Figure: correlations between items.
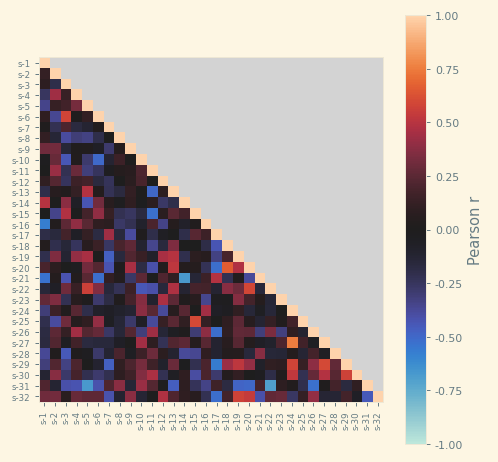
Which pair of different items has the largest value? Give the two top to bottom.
s-24, s-27
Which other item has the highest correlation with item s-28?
s-21
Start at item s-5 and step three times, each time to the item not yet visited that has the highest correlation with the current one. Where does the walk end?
s-18
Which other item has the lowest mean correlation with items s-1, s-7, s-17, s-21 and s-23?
s-26
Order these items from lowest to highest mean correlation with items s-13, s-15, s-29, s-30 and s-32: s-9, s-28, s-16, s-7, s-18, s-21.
s-7, s-21, s-28, s-16, s-9, s-18
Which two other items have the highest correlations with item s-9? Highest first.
s-20, s-32
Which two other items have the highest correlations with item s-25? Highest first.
s-15, s-6
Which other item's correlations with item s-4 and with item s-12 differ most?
s-16
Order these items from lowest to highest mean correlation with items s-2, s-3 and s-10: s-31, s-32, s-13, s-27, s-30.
s-31, s-13, s-32, s-30, s-27
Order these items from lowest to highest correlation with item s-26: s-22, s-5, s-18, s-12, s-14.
s-12, s-14, s-18, s-5, s-22
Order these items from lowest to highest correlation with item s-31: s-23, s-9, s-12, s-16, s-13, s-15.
s-13, s-16, s-15, s-9, s-12, s-23
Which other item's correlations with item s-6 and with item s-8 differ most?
s-3
